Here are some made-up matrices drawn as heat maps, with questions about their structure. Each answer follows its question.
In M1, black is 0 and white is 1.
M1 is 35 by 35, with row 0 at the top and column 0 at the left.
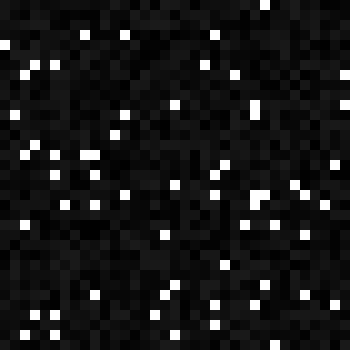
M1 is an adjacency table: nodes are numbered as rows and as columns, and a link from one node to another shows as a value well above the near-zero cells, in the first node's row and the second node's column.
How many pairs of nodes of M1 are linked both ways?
1
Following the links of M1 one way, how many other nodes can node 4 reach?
6
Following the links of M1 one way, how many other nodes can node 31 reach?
8
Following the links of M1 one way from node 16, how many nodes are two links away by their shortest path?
5
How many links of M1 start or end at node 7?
3
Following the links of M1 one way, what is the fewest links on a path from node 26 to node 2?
2
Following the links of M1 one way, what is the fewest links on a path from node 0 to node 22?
2
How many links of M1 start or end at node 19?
5
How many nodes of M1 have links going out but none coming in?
9
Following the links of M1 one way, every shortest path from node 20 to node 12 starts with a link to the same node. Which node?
node 6
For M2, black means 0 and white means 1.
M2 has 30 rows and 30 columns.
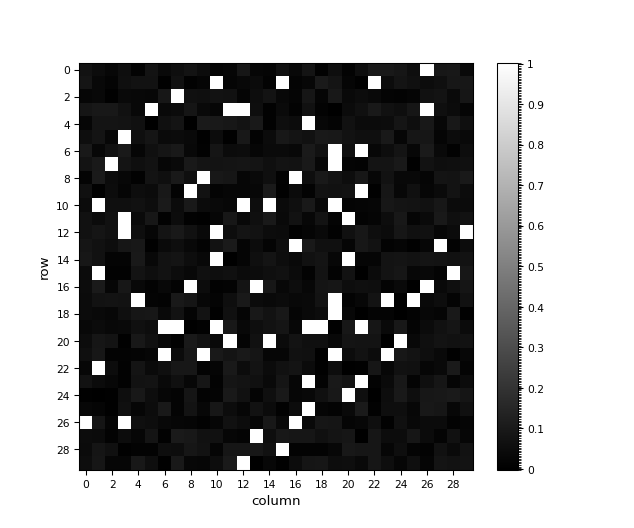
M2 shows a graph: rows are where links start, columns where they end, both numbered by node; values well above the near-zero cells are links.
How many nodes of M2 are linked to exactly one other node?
11
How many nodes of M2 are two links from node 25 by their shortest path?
3
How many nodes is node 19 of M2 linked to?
6
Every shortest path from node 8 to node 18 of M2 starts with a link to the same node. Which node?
node 9
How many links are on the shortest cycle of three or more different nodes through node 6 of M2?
3
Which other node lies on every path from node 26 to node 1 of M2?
node 10
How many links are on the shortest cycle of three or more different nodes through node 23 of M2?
4
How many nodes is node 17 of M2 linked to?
4
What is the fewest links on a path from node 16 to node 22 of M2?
6
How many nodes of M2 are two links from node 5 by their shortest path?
3
